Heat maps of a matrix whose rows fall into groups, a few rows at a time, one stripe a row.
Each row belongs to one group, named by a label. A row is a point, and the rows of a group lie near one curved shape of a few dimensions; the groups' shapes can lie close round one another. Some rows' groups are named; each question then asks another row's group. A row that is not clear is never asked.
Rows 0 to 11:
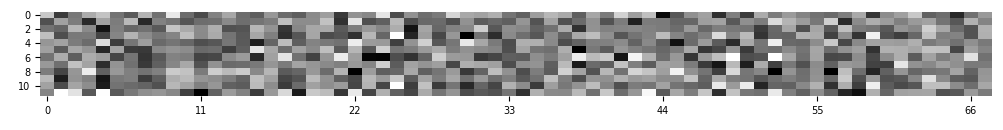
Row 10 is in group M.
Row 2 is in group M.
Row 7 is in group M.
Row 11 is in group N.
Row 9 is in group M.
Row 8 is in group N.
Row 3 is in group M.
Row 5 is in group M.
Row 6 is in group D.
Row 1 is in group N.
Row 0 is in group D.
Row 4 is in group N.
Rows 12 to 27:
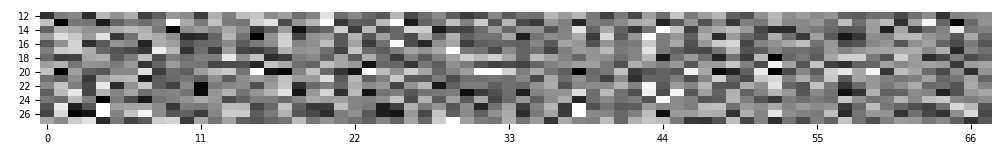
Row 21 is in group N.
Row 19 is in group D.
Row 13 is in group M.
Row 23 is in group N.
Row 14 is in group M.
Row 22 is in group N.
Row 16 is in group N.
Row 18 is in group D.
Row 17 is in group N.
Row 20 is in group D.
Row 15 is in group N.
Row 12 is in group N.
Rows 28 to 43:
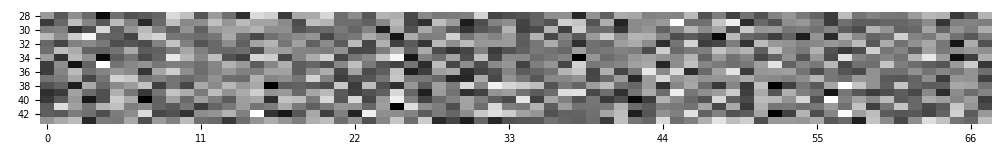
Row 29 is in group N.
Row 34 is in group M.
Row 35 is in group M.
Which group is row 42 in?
D
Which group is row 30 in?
M
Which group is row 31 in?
N
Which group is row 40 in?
N
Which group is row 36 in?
N
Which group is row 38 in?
D
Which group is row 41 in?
M
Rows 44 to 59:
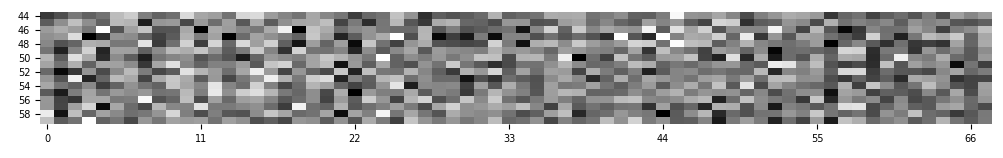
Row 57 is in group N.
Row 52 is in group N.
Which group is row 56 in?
N
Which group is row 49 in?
N
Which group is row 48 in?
N
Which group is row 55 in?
N
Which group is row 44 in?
N
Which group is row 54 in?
M
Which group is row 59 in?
N
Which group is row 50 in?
M
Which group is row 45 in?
N
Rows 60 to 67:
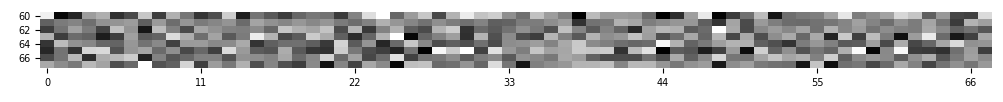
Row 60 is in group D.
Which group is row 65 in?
D
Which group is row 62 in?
N
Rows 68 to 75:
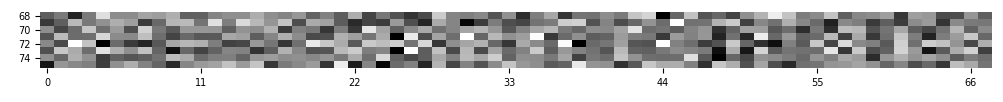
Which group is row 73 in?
M
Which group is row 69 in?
N
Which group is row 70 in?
N
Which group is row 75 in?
D
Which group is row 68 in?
M
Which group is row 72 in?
M
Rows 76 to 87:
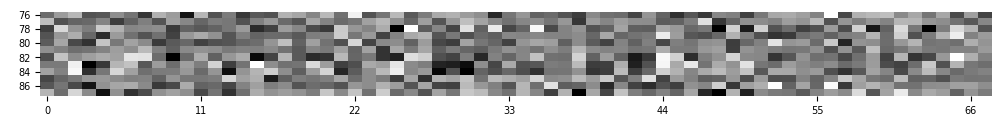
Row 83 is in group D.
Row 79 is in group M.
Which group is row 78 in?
M
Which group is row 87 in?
M
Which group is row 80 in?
N
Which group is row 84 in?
D
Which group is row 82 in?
M
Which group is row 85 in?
D
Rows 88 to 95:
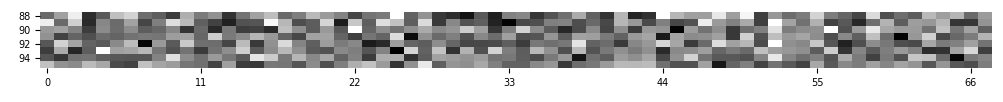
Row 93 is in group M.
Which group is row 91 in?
M
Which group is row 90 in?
N
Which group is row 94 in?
M
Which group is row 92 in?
D
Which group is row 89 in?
D
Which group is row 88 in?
D
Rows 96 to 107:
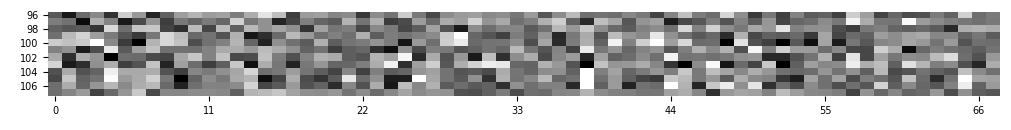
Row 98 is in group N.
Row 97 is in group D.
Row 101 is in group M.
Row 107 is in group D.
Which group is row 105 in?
M
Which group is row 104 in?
M
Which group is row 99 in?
N
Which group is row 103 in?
D
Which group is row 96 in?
N
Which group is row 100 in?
N
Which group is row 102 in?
M
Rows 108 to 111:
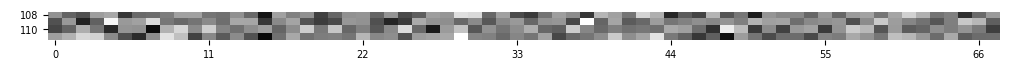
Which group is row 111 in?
N
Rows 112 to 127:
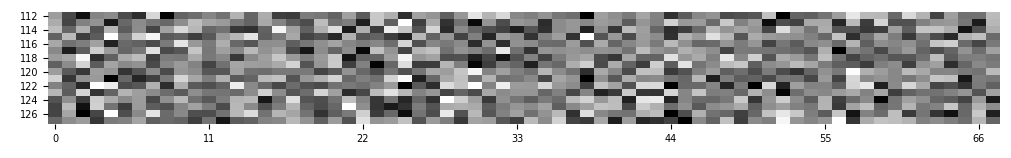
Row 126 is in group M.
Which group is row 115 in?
M
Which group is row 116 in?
M
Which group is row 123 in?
D
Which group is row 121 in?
M
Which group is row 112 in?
D
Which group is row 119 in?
N
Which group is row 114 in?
D
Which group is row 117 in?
N
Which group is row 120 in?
D
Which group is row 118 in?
D
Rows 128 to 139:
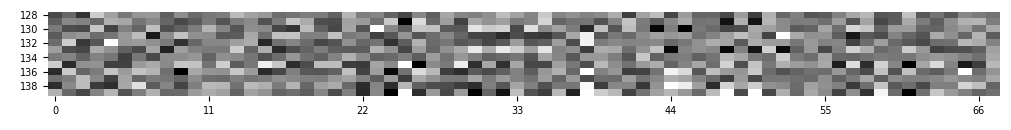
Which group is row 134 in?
D
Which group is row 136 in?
M
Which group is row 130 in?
N
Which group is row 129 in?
M
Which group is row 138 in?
D
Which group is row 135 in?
M
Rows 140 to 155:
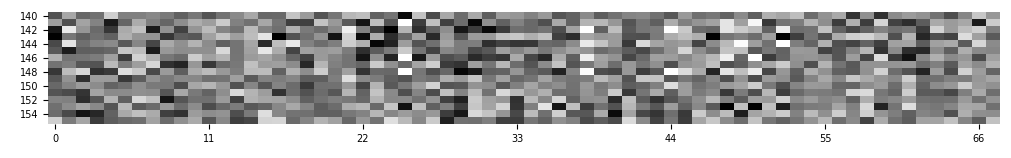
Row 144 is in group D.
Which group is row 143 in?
D
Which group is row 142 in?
D
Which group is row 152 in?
N
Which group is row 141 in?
M
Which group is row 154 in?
N
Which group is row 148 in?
D
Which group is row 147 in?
N
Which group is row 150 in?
M
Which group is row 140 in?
M
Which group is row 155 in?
D
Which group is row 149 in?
D
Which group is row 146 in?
M
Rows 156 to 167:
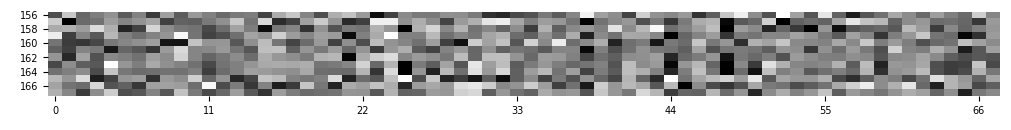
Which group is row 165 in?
D
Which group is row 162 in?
D
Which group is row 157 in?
D
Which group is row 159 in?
D
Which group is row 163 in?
M
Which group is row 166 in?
N
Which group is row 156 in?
D
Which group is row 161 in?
M
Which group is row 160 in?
N
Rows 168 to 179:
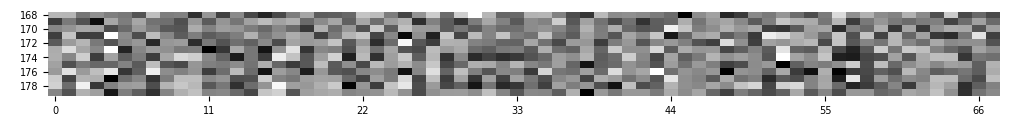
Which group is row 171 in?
M
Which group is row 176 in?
N
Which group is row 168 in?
N
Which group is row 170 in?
M
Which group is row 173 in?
N
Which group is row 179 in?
M
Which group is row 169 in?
N
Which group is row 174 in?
D
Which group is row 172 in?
N
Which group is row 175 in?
D
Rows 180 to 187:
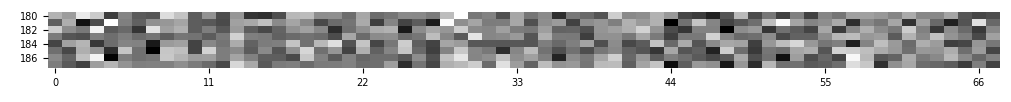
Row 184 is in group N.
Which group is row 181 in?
M
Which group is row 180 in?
N
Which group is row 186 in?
N
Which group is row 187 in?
D
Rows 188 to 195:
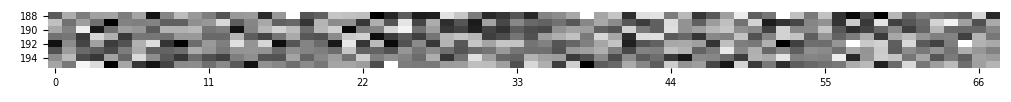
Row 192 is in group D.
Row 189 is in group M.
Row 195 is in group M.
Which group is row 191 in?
D
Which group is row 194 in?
N
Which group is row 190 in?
D
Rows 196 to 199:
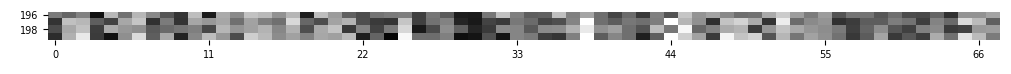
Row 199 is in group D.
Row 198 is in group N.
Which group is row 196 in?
N
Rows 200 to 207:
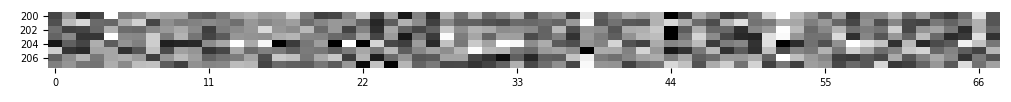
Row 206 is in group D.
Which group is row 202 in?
M
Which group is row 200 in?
M
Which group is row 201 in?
D
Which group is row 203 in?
M
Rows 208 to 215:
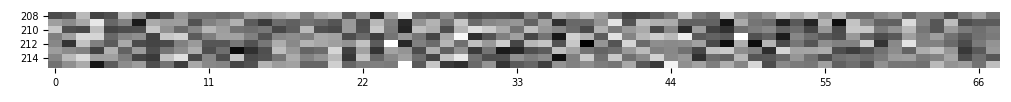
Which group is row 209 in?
N
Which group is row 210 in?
N
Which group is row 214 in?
N
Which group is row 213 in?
D
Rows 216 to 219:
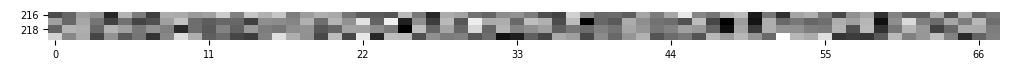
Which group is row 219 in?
D
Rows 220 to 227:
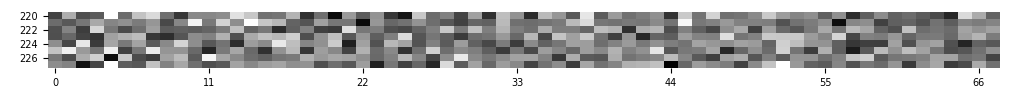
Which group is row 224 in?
D
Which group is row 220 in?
M
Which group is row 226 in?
N
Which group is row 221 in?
N
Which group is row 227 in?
M
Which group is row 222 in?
D
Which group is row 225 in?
N
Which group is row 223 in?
N
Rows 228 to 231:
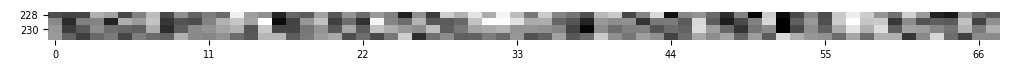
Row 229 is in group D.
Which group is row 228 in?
D
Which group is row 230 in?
D
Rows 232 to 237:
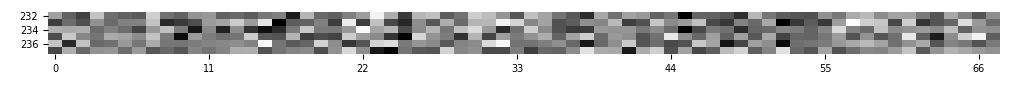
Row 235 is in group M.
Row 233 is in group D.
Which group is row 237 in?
D
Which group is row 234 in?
N
